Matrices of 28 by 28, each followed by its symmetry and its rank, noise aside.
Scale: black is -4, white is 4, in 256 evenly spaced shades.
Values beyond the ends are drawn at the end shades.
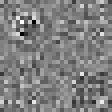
symmetric, rank six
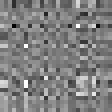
no symmetry, rank three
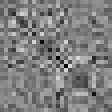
symmetric, rank four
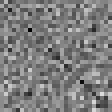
symmetric, rank six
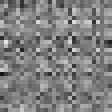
no symmetry, rank four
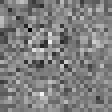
symmetric, rank six
